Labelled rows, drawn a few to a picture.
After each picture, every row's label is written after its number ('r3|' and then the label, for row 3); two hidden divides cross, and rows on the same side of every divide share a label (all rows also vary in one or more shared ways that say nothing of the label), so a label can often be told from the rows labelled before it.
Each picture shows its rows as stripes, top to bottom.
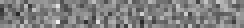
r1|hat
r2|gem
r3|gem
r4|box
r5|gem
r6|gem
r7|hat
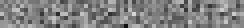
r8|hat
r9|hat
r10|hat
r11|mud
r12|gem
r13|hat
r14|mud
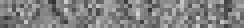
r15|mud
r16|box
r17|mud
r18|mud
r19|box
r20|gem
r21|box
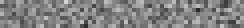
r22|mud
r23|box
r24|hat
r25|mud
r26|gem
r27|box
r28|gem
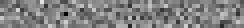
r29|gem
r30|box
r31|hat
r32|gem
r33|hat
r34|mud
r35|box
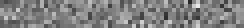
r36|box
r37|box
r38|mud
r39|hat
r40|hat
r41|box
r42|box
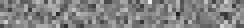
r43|gem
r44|gem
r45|gem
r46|mud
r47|mud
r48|hat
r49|gem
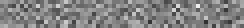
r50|mud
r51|gem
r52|mud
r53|box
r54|gem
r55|mud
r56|mud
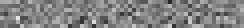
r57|hat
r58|box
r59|hat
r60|box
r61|hat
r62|hat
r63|box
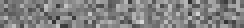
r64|box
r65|mud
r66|box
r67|box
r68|mud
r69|box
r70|gem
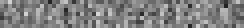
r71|mud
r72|box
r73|gem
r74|gem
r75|gem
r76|gem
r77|box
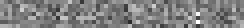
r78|hat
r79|mud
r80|mud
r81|box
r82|mud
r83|box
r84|hat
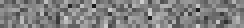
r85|mud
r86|box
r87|hat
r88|box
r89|mud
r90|mud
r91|box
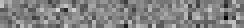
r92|mud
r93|mud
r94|gem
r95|box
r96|box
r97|hat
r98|mud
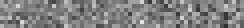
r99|mud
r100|hat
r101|hat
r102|box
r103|mud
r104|box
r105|mud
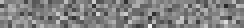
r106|mud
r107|box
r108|hat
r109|gem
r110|mud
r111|hat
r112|gem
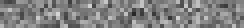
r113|box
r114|box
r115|hat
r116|gem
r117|gem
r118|box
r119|mud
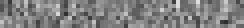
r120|gem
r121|gem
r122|gem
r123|gem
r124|hat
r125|mud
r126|mud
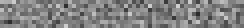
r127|hat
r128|gem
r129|mud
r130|hat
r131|hat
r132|box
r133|mud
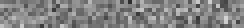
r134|box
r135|mud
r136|box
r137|gem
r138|hat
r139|hat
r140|mud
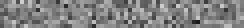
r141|mud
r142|gem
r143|box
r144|box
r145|box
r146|hat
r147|gem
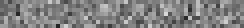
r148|gem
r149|box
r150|box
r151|box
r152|hat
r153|gem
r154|mud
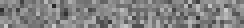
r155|hat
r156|box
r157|gem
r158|gem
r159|hat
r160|mud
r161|hat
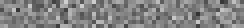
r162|mud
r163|mud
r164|gem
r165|hat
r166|hat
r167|gem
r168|mud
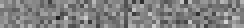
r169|hat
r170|mud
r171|box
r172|hat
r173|mud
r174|hat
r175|mud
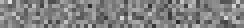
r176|mud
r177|hat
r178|mud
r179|hat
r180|hat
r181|mud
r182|box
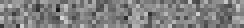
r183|hat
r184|mud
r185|mud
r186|box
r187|mud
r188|mud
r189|box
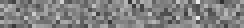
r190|box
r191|hat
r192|hat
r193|hat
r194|gem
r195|mud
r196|box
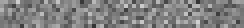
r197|hat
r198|box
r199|mud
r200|box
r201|gem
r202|box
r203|gem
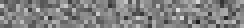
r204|box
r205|mud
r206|gem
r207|gem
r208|mud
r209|hat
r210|box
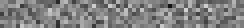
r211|mud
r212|hat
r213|box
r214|gem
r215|box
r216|mud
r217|box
